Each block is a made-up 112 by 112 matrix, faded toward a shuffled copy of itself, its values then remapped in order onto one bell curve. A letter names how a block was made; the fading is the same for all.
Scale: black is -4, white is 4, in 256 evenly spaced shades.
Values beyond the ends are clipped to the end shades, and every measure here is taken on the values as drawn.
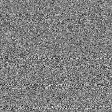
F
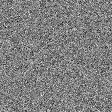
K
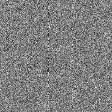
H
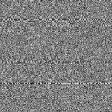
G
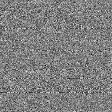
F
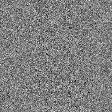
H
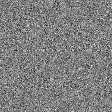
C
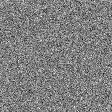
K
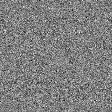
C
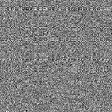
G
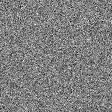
K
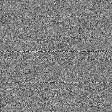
F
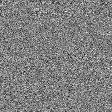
C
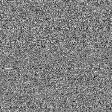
F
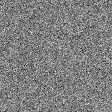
K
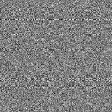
G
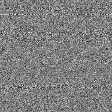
F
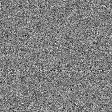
C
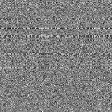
G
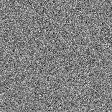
K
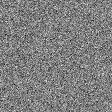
K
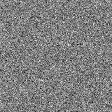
C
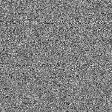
F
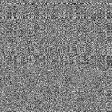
G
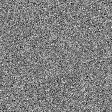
C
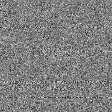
F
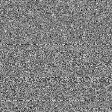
F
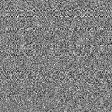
G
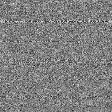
F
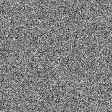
C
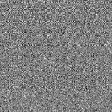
G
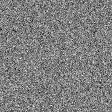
K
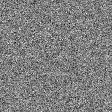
K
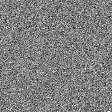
C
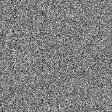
H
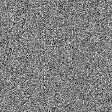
H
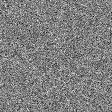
K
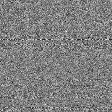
F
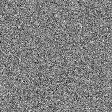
K
